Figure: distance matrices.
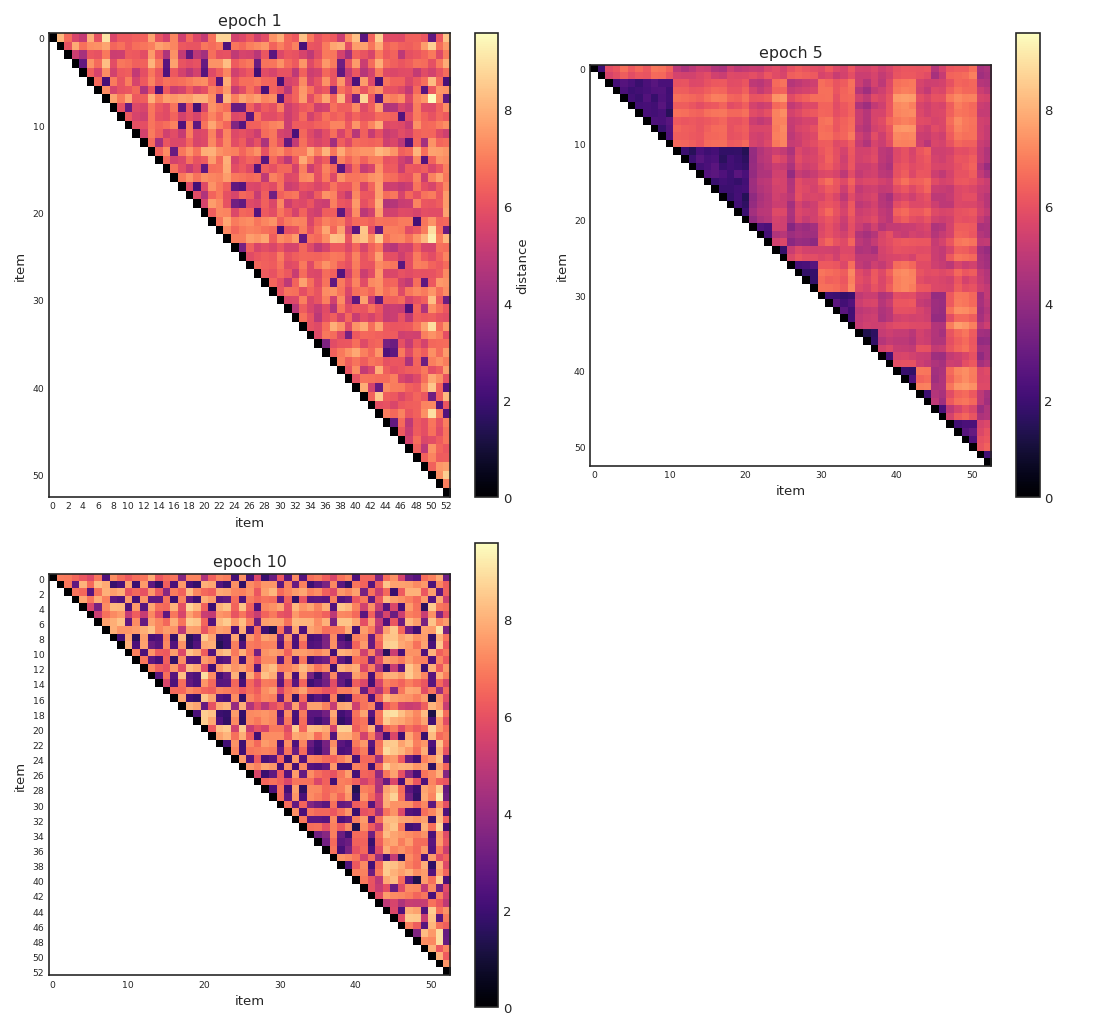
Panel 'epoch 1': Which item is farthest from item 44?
13
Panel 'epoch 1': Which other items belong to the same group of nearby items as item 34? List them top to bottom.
39
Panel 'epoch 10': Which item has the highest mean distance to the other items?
51
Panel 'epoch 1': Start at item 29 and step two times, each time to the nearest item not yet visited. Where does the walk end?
18
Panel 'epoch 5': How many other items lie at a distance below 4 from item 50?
3
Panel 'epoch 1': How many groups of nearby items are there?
15
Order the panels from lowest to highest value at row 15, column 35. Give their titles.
epoch 5, epoch 1, epoch 10
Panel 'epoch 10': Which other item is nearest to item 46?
37
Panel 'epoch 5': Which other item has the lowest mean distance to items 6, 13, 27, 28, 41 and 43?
26
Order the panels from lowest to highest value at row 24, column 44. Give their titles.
epoch 1, epoch 5, epoch 10
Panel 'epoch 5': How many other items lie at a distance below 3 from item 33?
4
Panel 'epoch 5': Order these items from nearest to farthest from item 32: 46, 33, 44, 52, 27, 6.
33, 46, 52, 44, 6, 27
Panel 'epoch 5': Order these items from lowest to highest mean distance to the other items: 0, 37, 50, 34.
37, 0, 34, 50
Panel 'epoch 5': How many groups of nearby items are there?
14
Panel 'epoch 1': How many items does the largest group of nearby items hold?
7
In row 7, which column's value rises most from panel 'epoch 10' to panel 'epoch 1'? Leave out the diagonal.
0
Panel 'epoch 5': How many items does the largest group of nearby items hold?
10
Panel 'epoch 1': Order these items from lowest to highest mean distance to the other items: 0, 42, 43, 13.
42, 0, 43, 13
